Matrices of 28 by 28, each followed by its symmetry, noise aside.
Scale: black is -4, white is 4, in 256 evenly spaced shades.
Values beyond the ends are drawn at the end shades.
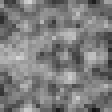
mirrored top to bottom.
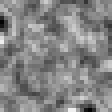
symmetric across the other diagonal.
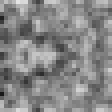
mirrored top to bottom.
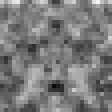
mirrored left to right.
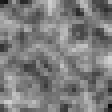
symmetric across the other diagonal.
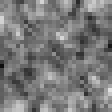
same after a half turn.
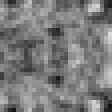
mirrored top to bottom.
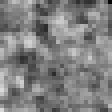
antisymmetric.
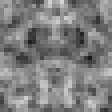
mirrored left to right.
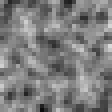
same after a half turn.
